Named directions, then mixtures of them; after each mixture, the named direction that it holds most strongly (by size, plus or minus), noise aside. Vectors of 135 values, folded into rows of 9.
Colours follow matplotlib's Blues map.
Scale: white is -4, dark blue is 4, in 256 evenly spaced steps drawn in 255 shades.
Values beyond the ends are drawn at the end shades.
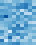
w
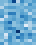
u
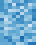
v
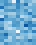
u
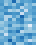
v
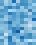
u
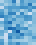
u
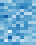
w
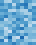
w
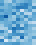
w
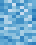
v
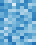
v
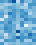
u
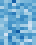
u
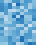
v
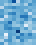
u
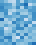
v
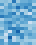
w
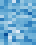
u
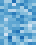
v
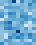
u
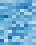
w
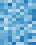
v
